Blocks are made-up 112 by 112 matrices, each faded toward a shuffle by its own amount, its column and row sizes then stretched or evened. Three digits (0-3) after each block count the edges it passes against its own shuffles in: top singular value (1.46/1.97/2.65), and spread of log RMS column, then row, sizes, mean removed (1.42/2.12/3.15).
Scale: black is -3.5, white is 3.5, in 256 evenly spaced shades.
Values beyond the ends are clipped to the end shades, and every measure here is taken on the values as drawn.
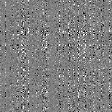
2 3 2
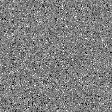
1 1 1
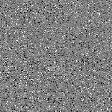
2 1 1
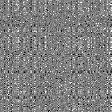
3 2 1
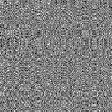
3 1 0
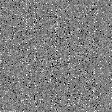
0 2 0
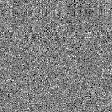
2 0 1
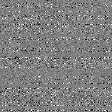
1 2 3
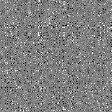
2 2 2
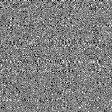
2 0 2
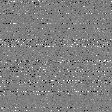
0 0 3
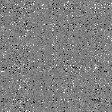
0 2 2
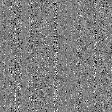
1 3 0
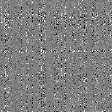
0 3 2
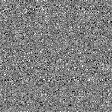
1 0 2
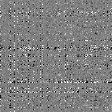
1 3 3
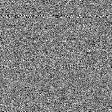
1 0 2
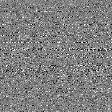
1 0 3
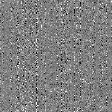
1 3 0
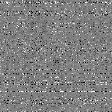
2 1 3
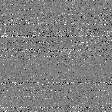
0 0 3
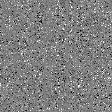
0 2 1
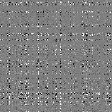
2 3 3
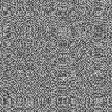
3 0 0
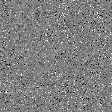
0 1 1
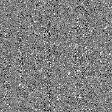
0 2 1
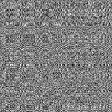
3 1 2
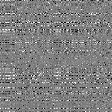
3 0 3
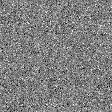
0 0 1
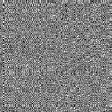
3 2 1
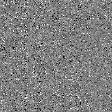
0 2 1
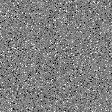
1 1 0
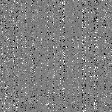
0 3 1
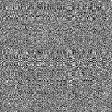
3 1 2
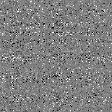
1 2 2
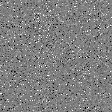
0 1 1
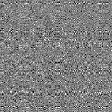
3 1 2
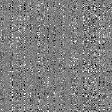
2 3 2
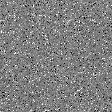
0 1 1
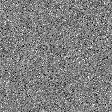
0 0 0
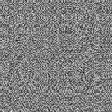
3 0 0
